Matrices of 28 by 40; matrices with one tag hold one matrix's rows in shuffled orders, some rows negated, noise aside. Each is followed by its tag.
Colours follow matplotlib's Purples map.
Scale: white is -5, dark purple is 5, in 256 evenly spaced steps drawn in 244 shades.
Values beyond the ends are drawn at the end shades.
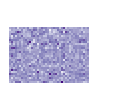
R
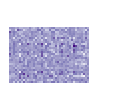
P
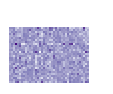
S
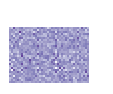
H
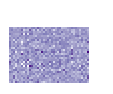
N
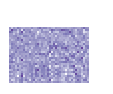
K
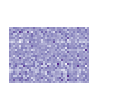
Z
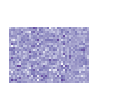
R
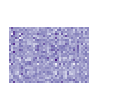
H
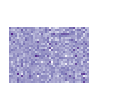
K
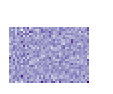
N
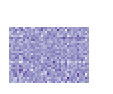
Z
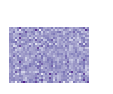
S
